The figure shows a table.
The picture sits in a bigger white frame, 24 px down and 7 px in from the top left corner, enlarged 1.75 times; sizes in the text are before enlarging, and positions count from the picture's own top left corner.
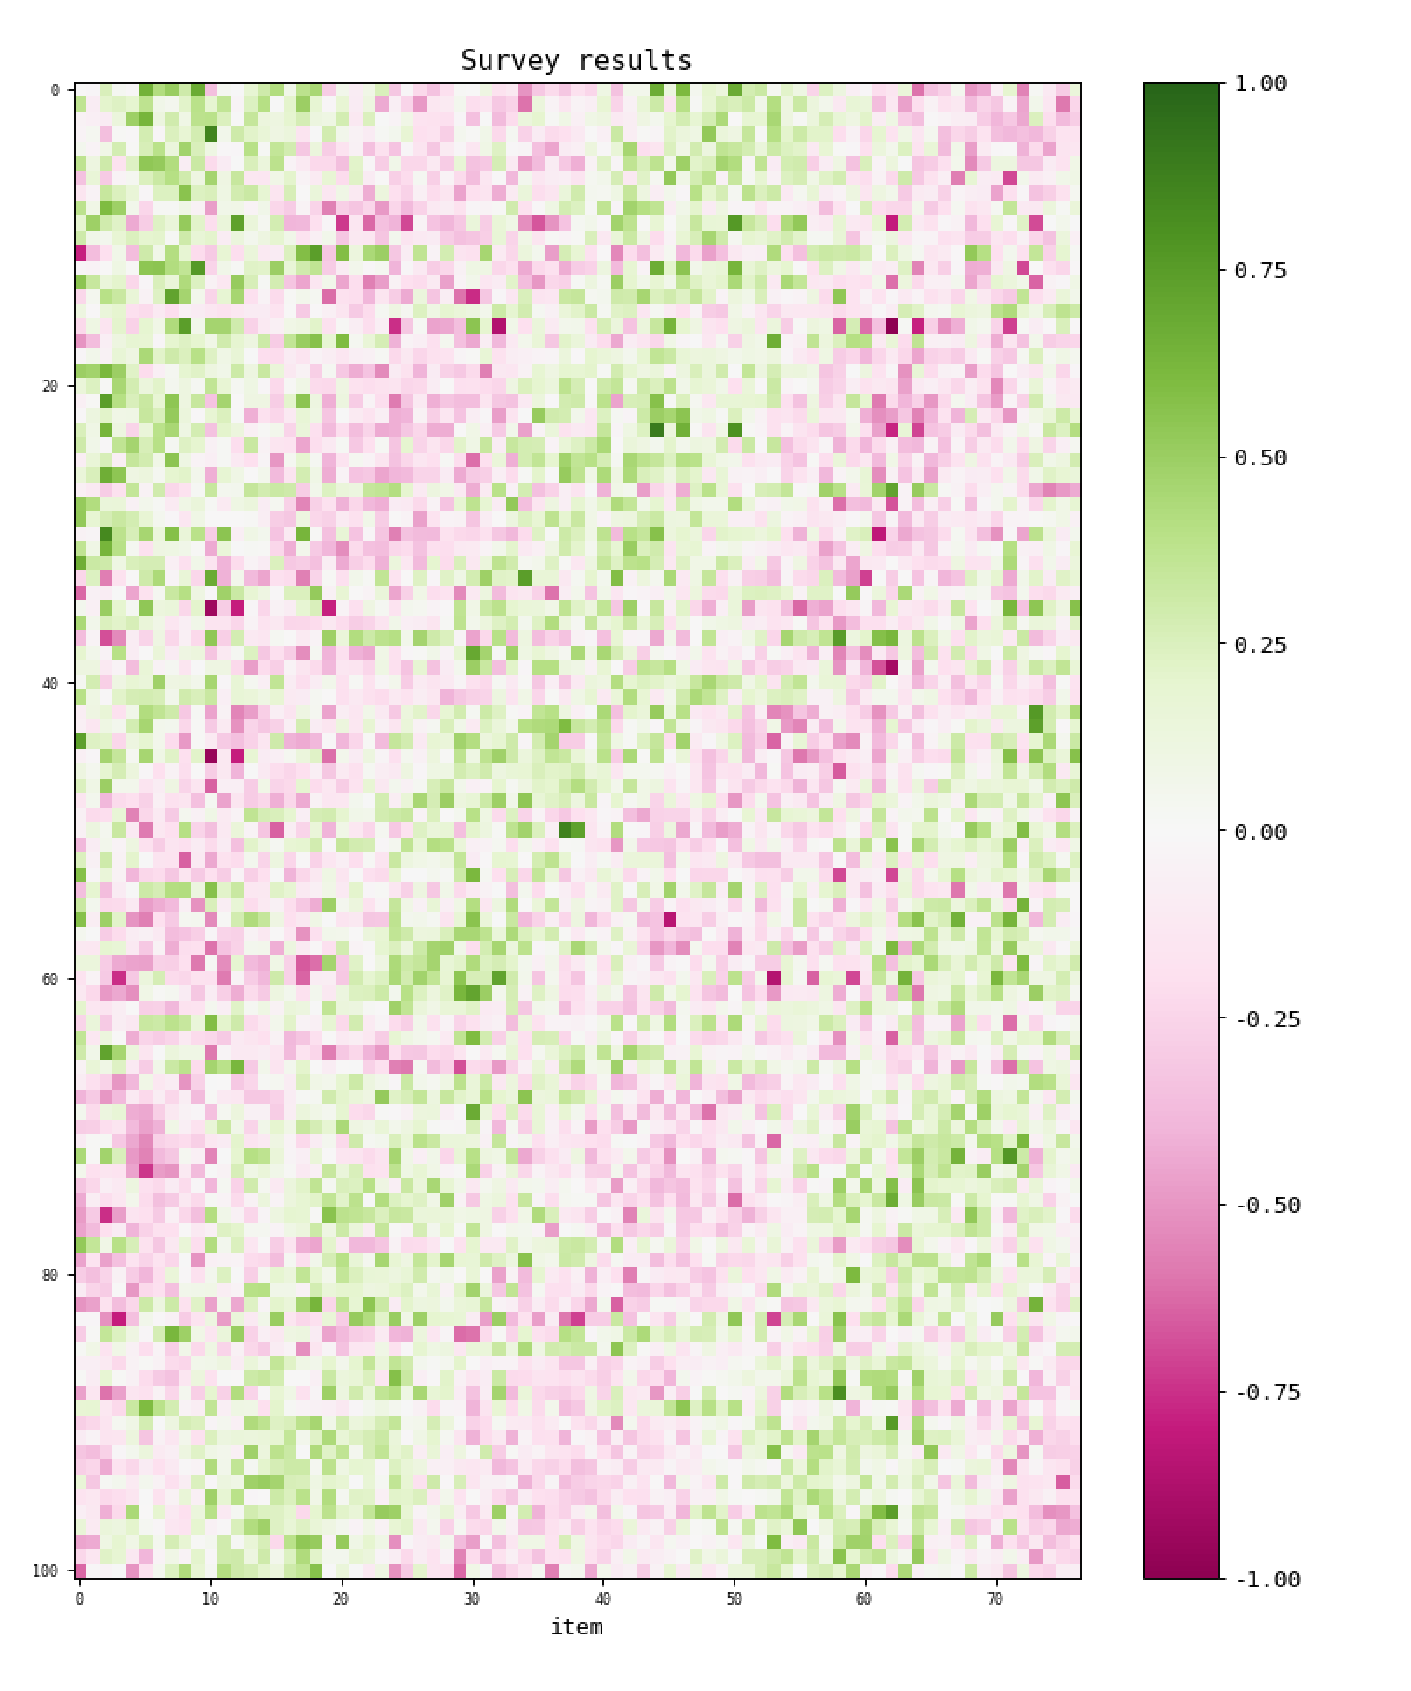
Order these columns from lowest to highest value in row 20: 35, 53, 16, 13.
16, 13, 35, 53
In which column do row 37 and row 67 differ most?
58
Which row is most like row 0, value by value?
12
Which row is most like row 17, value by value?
98
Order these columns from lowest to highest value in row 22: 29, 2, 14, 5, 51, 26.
29, 14, 26, 51, 2, 5
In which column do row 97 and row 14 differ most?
7
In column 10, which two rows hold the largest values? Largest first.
3, 33
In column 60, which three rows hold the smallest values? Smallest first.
33, 16, 38
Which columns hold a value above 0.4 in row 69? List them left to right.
30, 59, 67, 69
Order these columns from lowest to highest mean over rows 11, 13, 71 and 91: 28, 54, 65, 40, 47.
40, 47, 28, 65, 54
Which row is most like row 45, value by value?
35
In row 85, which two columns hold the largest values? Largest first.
41, 34
